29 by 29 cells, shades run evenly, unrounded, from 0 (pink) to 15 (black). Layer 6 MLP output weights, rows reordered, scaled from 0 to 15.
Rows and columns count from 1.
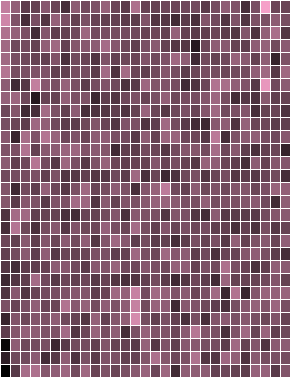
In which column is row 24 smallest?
14
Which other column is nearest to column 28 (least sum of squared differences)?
12
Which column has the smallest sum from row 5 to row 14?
22
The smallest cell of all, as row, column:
1, 27
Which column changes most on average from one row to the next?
4
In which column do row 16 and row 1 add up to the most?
28
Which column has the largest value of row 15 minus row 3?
2
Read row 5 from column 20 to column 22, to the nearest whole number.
11 8 9
